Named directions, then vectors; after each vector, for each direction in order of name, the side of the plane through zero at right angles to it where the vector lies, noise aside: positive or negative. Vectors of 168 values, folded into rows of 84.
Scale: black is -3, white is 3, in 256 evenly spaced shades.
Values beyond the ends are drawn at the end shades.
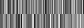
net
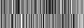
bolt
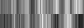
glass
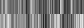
positive, negative, positive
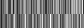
positive, positive, positive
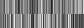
positive, positive, negative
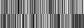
positive, positive, negative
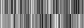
negative, negative, negative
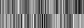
negative, negative, positive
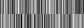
negative, negative, positive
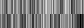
negative, positive, negative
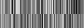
negative, negative, negative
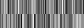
negative, negative, positive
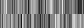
negative, negative, positive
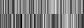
negative, positive, positive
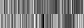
positive, negative, negative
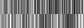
positive, negative, negative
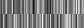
positive, positive, positive
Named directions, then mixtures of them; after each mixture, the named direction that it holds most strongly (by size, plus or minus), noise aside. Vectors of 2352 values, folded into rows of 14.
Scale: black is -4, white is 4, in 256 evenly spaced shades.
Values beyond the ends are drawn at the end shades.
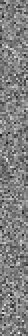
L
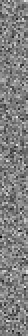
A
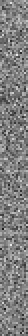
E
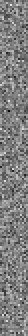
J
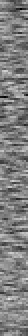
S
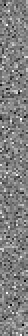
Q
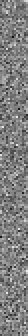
A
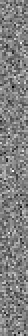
J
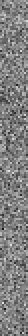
E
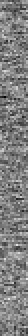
S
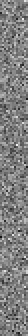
A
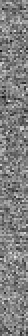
E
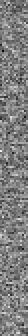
L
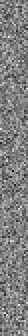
J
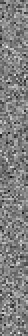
L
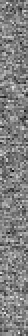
J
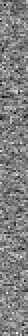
Q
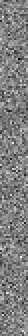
J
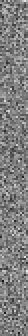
A
